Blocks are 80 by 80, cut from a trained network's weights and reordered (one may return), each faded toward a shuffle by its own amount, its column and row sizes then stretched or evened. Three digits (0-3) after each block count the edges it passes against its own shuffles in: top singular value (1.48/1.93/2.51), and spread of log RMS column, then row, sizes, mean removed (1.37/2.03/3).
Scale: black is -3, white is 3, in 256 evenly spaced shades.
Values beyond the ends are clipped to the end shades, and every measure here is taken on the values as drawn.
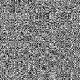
2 1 0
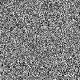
1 0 1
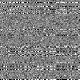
3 0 3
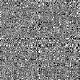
2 1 2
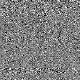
1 1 2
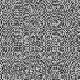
3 1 1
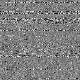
0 0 3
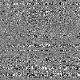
1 2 3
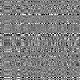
3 1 3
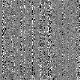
1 3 0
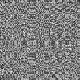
3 0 1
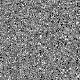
0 1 0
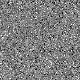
0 1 1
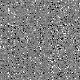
1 2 1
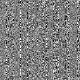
0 3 1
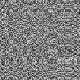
3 1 0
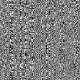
2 3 0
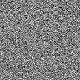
2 0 0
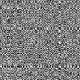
3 1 2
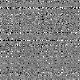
1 2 3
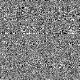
0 1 2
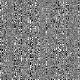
0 3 2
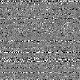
2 1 3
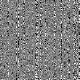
1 3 1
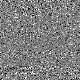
0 0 2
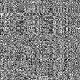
2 1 2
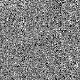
0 2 1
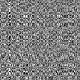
3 2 2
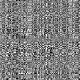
3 1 3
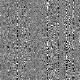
0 3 0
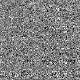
0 2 2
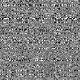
2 1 3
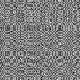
3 0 0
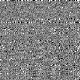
2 1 2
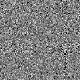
1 1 1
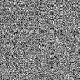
2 1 0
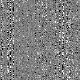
1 3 0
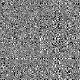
2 2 2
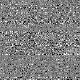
0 1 3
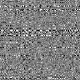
2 1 3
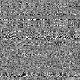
2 0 3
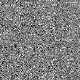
0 1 2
